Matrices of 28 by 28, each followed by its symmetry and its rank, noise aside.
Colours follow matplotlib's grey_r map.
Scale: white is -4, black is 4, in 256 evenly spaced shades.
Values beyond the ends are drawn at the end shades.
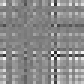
symmetric, rank one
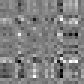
antisymmetric, rank two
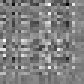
no symmetry, rank three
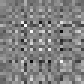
symmetric, rank two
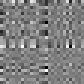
antisymmetric, rank two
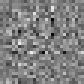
no symmetry, rank three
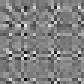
no symmetry, rank two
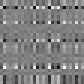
no symmetry, rank one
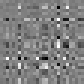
antisymmetric, rank two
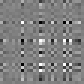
symmetric, rank one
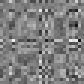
no symmetry, rank three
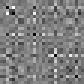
symmetric, rank three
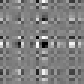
symmetric, rank one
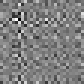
no symmetry, rank three
